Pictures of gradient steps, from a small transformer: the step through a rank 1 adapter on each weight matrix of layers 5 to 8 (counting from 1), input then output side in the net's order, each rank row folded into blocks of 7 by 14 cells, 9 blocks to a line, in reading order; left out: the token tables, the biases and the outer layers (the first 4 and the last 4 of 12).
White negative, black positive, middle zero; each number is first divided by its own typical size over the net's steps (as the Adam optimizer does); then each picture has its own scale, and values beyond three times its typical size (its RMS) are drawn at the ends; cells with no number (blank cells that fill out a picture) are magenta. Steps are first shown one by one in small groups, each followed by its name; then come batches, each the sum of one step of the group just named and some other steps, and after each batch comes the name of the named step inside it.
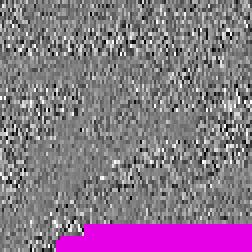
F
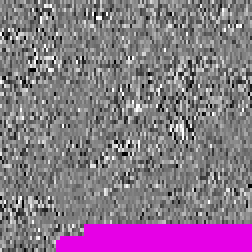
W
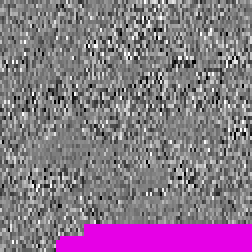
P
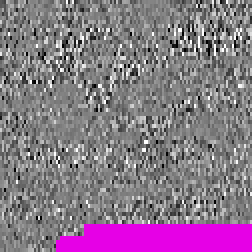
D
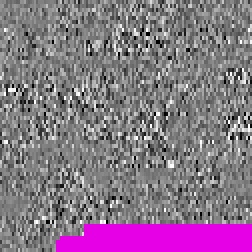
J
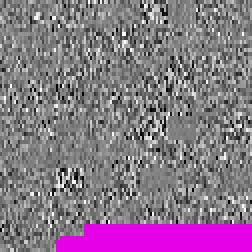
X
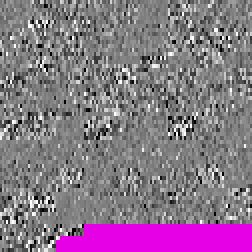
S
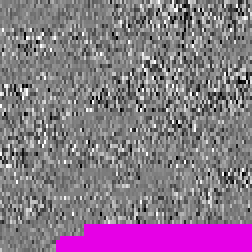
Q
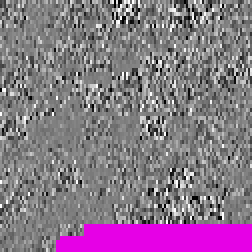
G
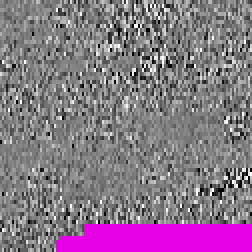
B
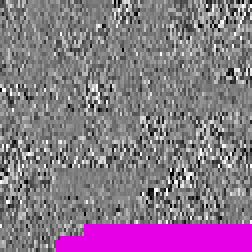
G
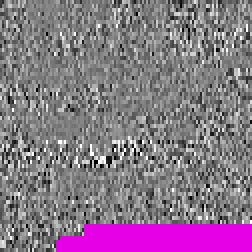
F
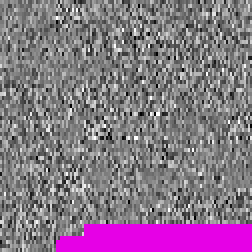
J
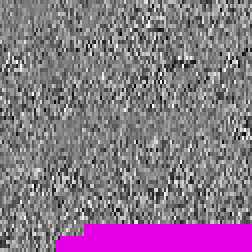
P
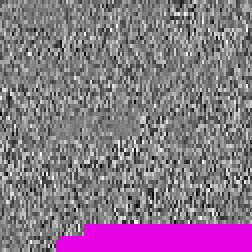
F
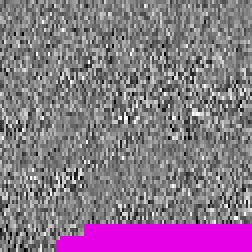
X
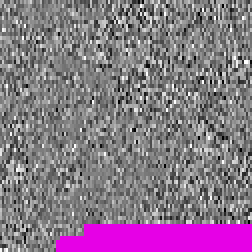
Q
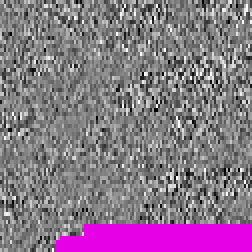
W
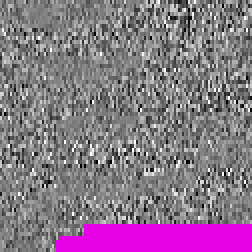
Q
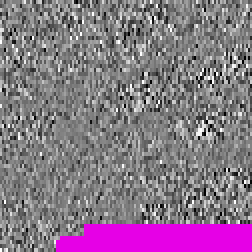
W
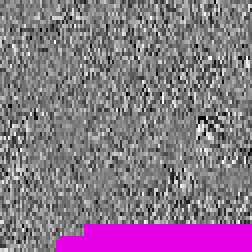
X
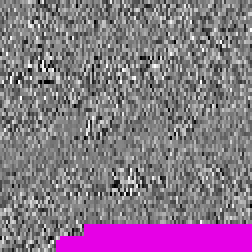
S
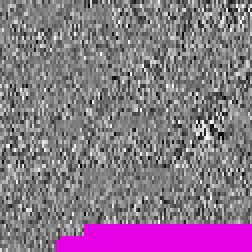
Q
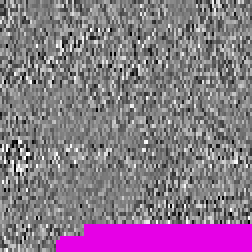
D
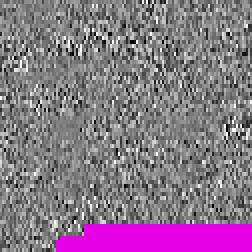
F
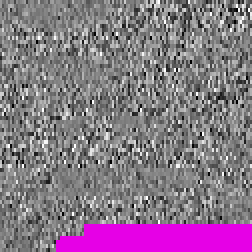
Q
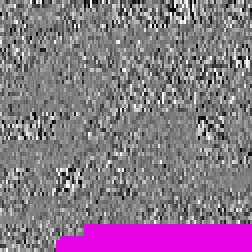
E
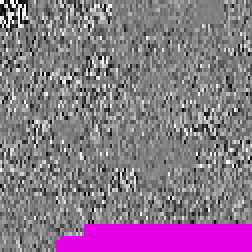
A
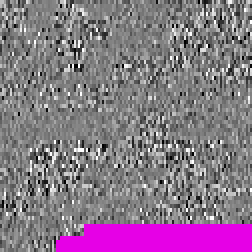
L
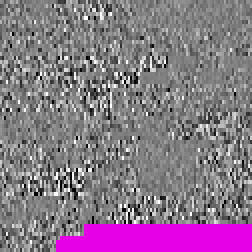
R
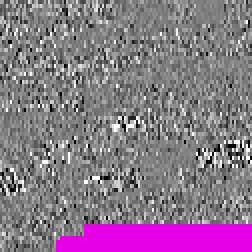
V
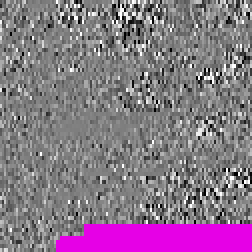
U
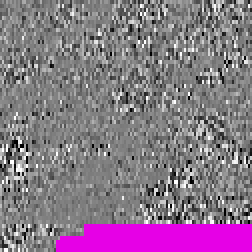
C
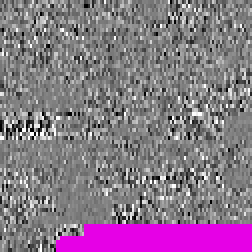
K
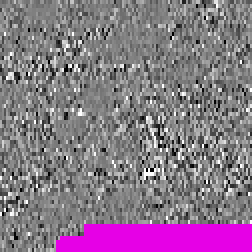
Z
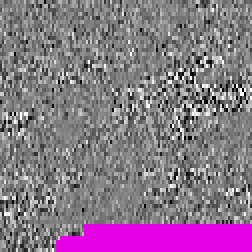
Z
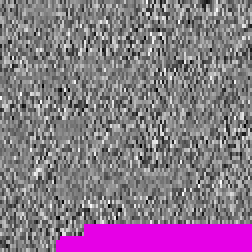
V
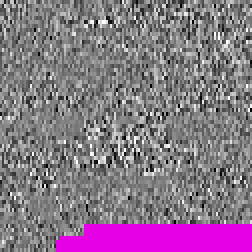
A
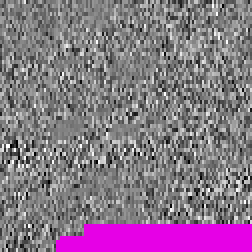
C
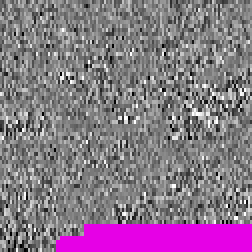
K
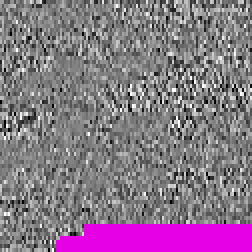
E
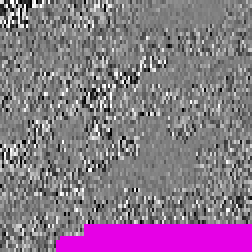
A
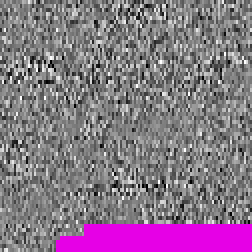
C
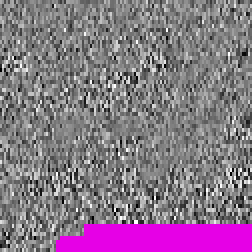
R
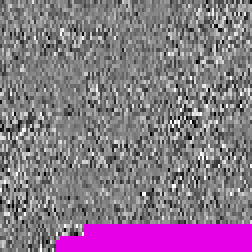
K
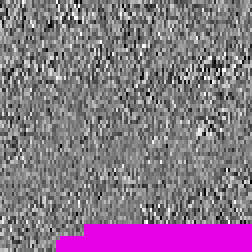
U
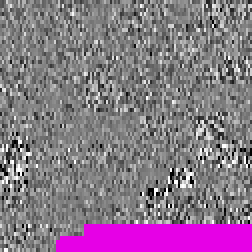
C
